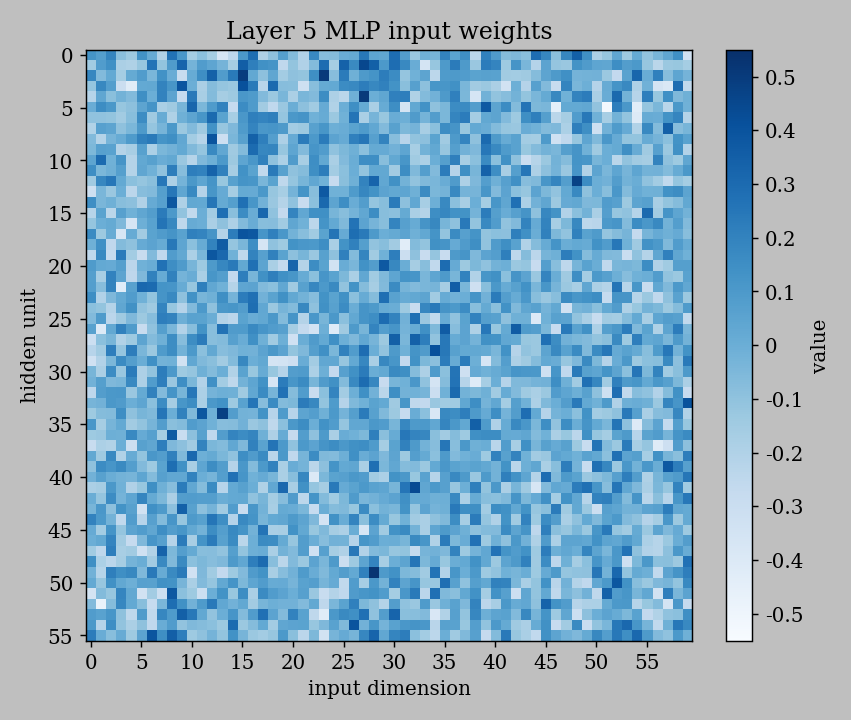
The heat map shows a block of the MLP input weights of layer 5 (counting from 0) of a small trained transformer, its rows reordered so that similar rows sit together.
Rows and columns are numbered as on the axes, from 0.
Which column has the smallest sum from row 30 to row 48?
44
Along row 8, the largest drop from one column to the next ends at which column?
13
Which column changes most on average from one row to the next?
18
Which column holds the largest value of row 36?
8
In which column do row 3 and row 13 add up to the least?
4
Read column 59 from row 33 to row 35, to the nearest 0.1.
0.4 -0.2 -0.1
